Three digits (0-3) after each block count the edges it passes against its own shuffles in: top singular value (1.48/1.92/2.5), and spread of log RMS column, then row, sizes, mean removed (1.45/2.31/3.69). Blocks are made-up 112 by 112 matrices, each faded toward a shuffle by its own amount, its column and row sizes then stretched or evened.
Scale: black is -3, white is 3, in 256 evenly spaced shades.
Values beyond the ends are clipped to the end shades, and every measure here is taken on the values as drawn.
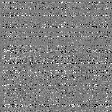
0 2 3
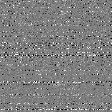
1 0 3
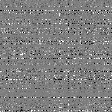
0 1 3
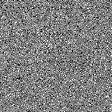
1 0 1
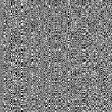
3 3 1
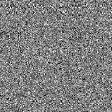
2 1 1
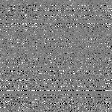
2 1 3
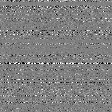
2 0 3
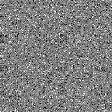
2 1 0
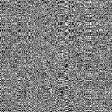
3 2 1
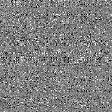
2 1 2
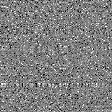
2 0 1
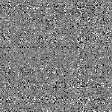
1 2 2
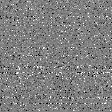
0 0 2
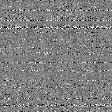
2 0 3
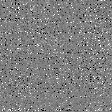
0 1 2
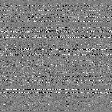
1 1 3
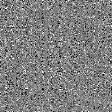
1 2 1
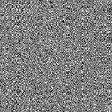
3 2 0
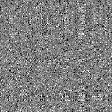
2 1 1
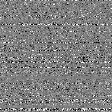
1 0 3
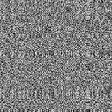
3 1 1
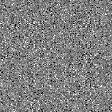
2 1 1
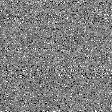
0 0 2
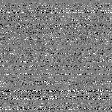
0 0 3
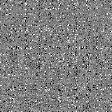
0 2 2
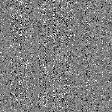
0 2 1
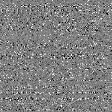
2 0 2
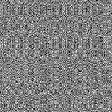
3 0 0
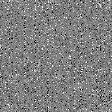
1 2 1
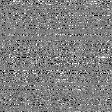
1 1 3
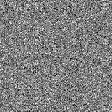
2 0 0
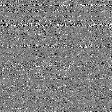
1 1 3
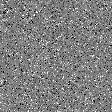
0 0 0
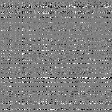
2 2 3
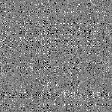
2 2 2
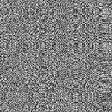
3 1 1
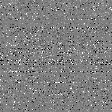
0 1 2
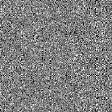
2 2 1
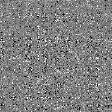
0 2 2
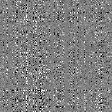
2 3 2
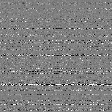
3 0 3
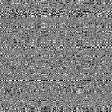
3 0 3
